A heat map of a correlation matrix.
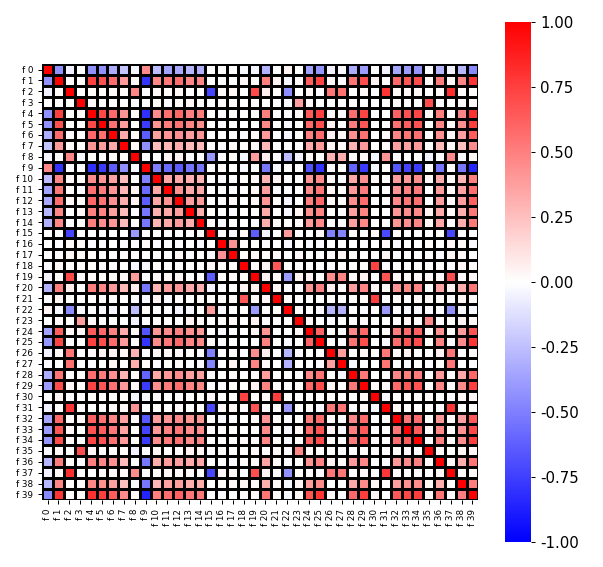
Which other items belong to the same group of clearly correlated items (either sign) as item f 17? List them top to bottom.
f 16
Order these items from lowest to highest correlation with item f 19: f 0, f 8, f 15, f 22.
f 15, f 22, f 0, f 8
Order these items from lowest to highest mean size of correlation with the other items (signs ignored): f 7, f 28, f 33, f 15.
f 15, f 7, f 28, f 33
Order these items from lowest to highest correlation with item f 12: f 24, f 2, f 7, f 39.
f 2, f 7, f 24, f 39
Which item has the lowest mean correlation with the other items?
f 9
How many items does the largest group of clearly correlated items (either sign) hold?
23
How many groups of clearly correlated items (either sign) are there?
5
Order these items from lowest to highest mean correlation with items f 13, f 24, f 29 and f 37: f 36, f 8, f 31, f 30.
f 30, f 8, f 31, f 36
